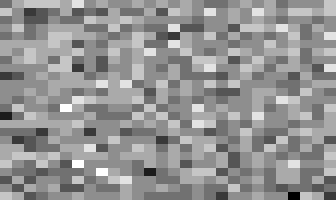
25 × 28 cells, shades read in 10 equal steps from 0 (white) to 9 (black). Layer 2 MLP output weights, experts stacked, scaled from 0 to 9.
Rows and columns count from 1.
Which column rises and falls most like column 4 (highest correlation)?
3
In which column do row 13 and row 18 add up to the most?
2
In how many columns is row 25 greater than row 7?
18
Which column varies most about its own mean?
7
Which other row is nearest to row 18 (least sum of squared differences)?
23
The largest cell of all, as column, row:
25, 25
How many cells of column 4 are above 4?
7
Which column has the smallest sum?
22
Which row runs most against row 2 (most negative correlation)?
1
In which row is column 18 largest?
17
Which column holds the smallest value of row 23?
11
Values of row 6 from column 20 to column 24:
5 4 4 2 4
